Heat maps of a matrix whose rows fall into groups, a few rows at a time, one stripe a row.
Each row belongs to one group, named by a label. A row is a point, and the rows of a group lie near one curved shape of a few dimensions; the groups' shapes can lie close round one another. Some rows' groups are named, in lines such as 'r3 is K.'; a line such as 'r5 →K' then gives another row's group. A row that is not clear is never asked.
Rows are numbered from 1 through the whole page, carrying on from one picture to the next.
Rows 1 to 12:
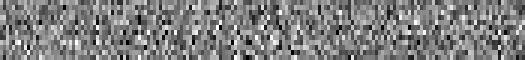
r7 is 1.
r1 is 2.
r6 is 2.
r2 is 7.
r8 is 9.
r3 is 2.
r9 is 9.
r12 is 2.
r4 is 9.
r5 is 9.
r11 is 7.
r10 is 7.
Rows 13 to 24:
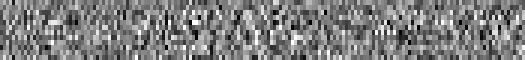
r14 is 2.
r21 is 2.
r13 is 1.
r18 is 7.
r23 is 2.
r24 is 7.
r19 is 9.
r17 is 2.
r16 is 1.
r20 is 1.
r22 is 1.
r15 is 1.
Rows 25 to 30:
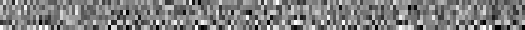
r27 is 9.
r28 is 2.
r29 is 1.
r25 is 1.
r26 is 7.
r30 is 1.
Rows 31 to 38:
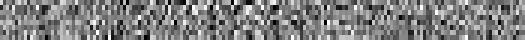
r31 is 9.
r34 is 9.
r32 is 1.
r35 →1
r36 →2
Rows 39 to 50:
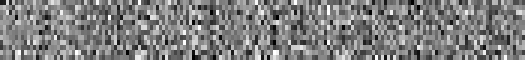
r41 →2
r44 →2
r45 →1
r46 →1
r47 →1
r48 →1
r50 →9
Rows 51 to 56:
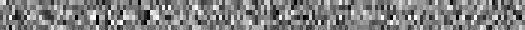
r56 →2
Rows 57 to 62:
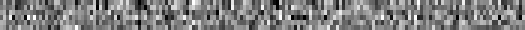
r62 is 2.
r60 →7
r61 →9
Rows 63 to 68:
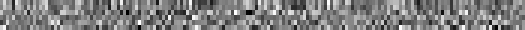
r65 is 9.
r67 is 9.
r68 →9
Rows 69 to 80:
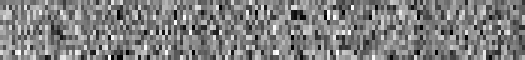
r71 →1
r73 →1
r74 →1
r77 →1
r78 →7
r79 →9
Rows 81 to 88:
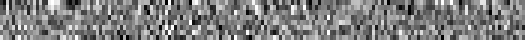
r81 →2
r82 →2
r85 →1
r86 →1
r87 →2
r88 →9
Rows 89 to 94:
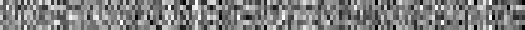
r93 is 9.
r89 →1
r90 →2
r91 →1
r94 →1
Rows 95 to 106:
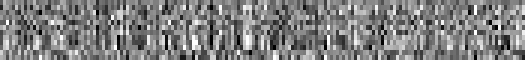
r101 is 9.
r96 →1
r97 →9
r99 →2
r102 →1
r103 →1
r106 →1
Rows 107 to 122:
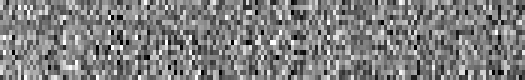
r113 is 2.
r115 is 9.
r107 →2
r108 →1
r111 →2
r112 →1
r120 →2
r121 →1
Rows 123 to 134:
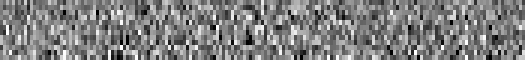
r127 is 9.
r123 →7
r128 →2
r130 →9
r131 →9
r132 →9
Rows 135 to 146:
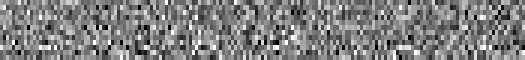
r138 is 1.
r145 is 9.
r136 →9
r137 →7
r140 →7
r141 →1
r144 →1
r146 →9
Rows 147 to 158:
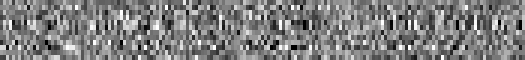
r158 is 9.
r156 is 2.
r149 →9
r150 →9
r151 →7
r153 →1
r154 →9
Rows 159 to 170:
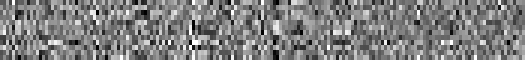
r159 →1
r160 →2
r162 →7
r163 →9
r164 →1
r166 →1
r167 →2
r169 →1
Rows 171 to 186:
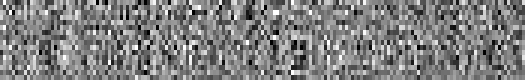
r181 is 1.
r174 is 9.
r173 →1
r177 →7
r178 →1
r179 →2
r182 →7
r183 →7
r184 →1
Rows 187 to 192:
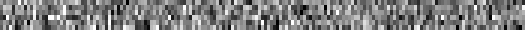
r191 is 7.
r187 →9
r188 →1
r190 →2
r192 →7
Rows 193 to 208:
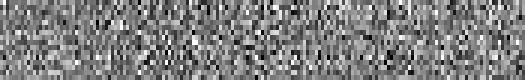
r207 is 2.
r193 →9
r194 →1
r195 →2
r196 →2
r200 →1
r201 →2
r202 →9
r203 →2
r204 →2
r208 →1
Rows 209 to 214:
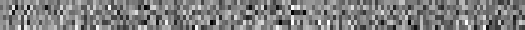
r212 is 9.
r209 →1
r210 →7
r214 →9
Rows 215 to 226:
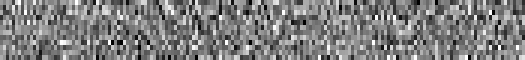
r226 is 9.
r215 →9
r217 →1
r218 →9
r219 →7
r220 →1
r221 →1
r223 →7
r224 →2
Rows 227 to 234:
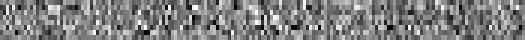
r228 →2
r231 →9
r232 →2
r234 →1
